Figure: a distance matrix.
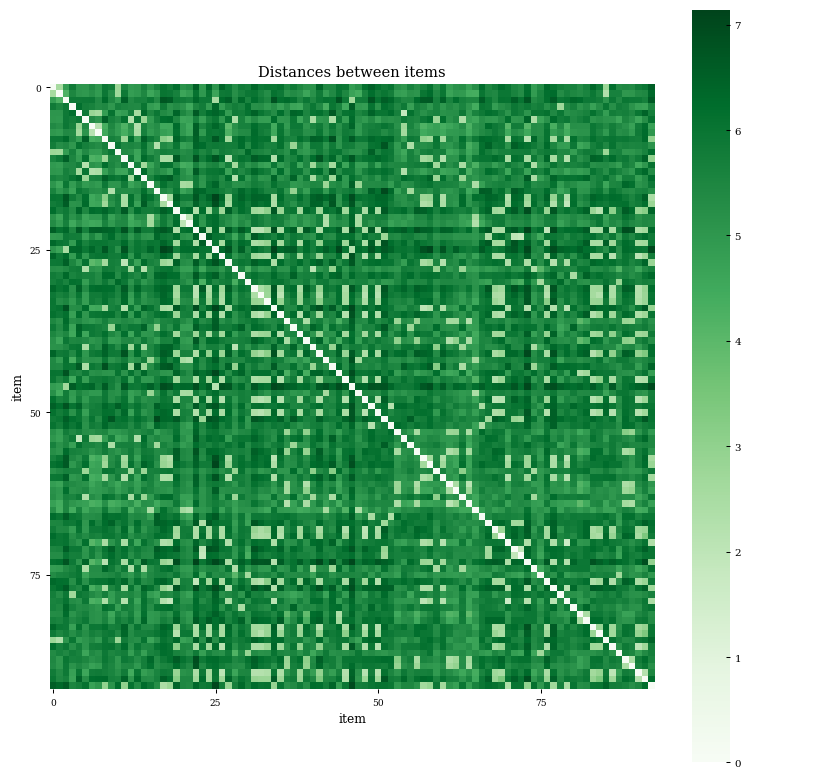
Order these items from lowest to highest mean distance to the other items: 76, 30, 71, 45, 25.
45, 76, 30, 71, 25
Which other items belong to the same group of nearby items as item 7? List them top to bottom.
4, 6, 13, 54
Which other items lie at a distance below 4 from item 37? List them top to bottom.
9, 16, 55
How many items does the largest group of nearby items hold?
21
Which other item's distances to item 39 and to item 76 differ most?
22
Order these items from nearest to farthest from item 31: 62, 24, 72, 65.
24, 65, 62, 72
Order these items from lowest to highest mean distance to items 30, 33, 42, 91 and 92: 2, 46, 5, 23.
5, 23, 2, 46
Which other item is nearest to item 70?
79
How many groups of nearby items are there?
15
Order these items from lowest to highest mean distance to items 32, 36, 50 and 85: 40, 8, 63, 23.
63, 40, 23, 8
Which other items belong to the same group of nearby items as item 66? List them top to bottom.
49, 52
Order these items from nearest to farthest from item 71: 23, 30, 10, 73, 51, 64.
23, 51, 30, 64, 10, 73
